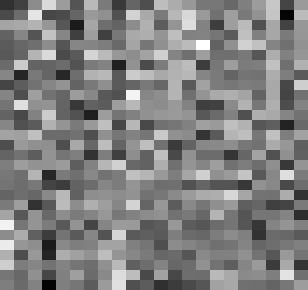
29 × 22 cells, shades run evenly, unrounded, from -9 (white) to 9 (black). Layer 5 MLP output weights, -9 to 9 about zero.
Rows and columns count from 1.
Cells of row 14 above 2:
3
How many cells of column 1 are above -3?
25
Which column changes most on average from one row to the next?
21
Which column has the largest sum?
6
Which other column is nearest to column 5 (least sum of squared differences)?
16
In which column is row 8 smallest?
10
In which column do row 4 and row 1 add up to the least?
4
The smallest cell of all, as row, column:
5, 15
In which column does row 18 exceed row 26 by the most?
8
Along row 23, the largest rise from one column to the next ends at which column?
2
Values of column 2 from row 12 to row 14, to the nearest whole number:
4 3 -2
